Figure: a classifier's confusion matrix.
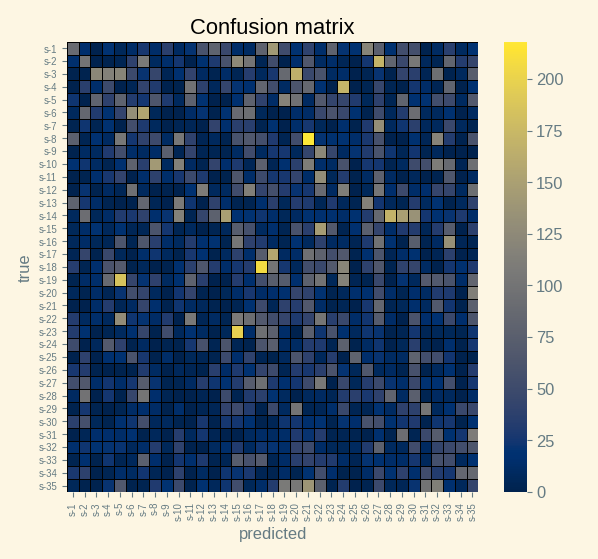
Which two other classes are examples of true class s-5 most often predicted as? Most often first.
s-19, s-20
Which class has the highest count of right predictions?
s-14
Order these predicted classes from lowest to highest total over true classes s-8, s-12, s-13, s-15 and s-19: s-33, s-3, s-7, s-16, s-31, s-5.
s-3, s-31, s-7, s-33, s-16, s-5
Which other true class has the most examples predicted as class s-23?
s-1
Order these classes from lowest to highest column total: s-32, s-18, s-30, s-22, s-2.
s-2, s-32, s-18, s-30, s-22
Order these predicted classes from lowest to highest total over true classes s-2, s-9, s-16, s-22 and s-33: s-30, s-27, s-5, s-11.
s-11, s-5, s-30, s-27
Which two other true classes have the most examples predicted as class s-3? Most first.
s-5, s-6
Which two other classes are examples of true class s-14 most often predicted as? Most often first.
s-28, s-29
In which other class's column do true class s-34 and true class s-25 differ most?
s-35
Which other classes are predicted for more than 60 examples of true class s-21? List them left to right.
s-27, s-32, s-35
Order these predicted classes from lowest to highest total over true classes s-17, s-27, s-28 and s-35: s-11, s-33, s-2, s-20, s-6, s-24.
s-11, s-6, s-33, s-20, s-24, s-2
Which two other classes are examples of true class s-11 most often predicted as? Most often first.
s-22, s-27
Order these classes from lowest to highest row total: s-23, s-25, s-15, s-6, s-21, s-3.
s-21, s-25, s-23, s-15, s-6, s-3
